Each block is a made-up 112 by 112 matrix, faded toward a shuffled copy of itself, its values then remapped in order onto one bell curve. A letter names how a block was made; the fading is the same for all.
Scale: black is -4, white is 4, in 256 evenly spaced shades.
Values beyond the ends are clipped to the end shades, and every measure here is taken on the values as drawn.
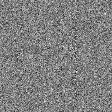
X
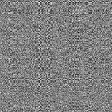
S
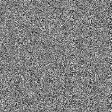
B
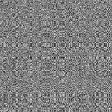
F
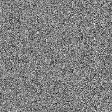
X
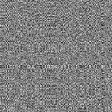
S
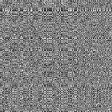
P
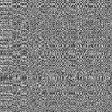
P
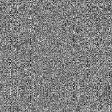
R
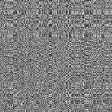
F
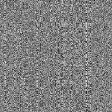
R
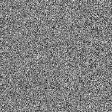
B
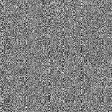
R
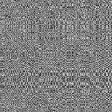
F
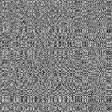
F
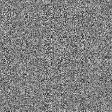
B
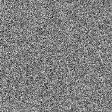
X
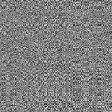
F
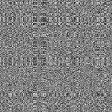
F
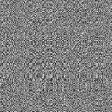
S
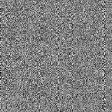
R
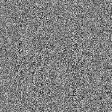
B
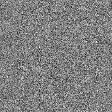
X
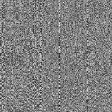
R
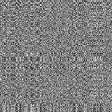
S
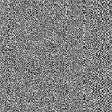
R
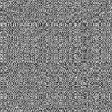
F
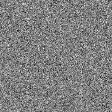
X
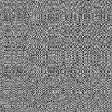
P
